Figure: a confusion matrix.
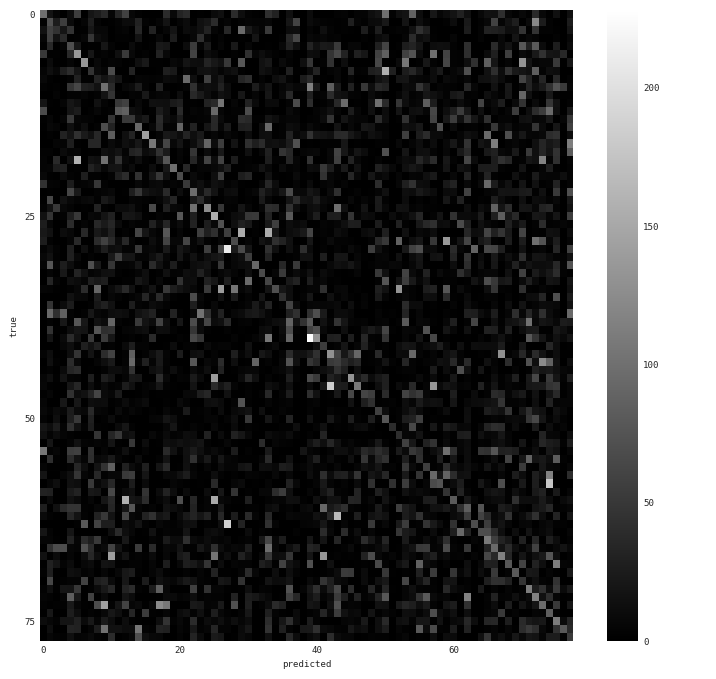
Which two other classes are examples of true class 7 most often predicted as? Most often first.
50, 72
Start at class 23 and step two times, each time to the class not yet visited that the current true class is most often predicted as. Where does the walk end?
72
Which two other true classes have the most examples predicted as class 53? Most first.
6, 38
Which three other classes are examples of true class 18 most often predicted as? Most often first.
5, 73, 9
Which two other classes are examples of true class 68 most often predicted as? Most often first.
75, 55
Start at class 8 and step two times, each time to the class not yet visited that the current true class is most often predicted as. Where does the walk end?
65
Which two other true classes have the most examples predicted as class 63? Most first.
29, 38
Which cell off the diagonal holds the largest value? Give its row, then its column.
40, 39
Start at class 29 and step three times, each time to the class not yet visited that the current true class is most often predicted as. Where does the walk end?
30
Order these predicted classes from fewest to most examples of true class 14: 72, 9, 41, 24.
41, 24, 72, 9
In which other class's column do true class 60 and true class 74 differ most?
12
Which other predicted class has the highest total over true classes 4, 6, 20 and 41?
70
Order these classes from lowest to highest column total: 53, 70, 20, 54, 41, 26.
20, 41, 54, 26, 70, 53
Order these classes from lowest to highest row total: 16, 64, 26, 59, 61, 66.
64, 59, 26, 61, 16, 66
